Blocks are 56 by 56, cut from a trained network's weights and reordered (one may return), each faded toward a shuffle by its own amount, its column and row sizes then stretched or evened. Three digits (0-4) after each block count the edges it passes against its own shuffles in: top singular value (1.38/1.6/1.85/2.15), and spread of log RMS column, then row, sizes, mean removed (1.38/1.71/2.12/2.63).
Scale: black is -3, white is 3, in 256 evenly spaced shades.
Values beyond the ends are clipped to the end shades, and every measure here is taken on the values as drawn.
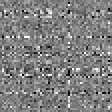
3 2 4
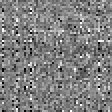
2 4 1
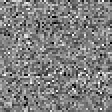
0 1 2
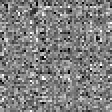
2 4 2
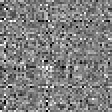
3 2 3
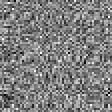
4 1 0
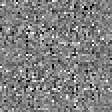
0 2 2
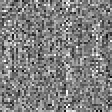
2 2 1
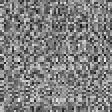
4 1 0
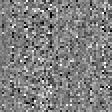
1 4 0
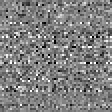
1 2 4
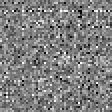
2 2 3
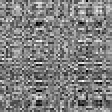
4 3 0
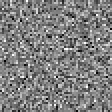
2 0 0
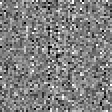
0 3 0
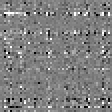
3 3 4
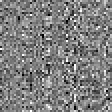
3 4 0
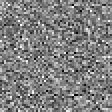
3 0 1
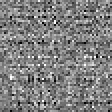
3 3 2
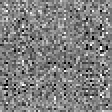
2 4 1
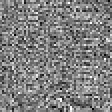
3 1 0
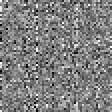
0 4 1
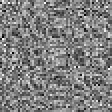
4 0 1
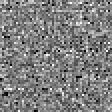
1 1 3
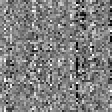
2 4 1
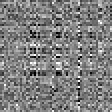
4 4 0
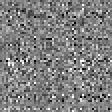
2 3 4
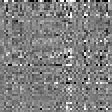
3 3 4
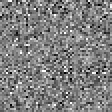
1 2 2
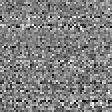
1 0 4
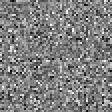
0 3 1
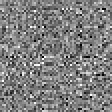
3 2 3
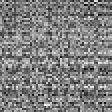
4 0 2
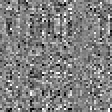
4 4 1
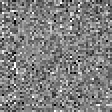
1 3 1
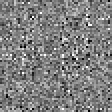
0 2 2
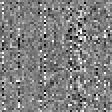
0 4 1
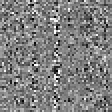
1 4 1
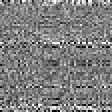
4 0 4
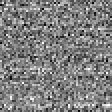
2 0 3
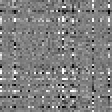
4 4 4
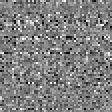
1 0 4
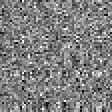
3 1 1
